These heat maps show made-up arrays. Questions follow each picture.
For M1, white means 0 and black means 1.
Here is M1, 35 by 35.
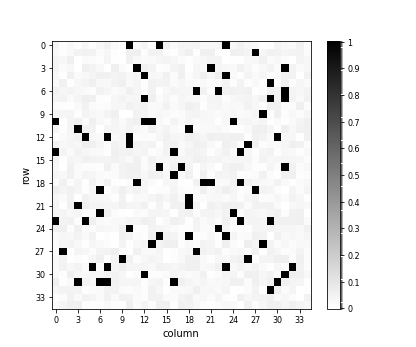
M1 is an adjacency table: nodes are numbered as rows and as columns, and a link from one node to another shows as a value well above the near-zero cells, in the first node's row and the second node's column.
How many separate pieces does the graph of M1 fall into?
6
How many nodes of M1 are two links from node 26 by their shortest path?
2
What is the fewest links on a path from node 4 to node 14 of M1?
3
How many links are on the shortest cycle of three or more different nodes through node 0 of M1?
4
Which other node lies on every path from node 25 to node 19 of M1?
node 6
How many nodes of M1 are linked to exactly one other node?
6
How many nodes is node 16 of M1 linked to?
3
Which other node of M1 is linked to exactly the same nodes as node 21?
node 11
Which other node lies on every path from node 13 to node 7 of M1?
node 10
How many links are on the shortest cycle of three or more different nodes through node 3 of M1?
4
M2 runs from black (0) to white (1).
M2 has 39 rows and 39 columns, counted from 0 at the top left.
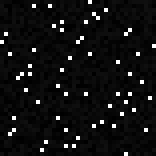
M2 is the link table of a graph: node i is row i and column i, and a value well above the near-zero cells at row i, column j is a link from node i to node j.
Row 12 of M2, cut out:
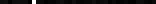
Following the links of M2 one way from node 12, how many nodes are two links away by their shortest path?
2
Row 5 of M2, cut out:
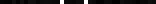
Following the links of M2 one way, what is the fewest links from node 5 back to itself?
8
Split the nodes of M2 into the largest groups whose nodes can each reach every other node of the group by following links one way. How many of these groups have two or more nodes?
5
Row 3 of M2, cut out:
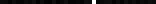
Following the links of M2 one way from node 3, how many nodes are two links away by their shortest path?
4
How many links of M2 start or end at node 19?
3
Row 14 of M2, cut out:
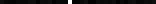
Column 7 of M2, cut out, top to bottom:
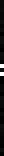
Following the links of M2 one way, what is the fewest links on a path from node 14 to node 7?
7
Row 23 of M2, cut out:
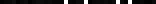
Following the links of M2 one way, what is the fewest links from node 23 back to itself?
3
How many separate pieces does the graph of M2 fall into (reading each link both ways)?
2
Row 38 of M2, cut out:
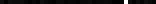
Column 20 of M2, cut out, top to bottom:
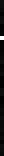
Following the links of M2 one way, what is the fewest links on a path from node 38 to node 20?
6
